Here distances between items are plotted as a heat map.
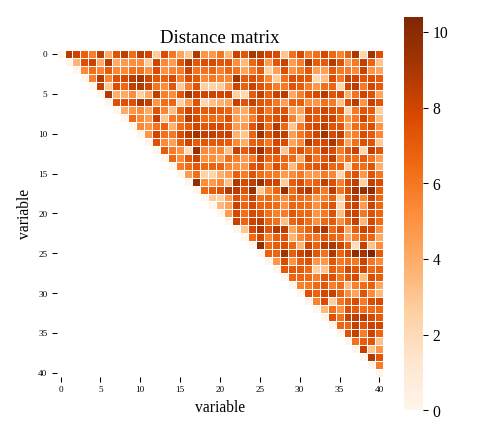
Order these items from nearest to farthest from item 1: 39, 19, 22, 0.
22, 39, 19, 0
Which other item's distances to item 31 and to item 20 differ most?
34
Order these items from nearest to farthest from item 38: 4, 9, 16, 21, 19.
16, 21, 19, 4, 9
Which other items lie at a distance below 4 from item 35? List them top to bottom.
4, 6, 15, 18, 19, 20
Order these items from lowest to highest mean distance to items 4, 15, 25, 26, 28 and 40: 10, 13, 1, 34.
13, 1, 34, 10
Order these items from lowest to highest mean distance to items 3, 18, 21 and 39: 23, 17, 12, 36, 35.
35, 12, 23, 36, 17
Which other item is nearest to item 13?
8
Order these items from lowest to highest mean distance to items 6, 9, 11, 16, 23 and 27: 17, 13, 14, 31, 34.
14, 13, 31, 34, 17
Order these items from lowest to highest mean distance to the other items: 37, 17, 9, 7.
7, 9, 37, 17
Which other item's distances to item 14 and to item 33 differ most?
36
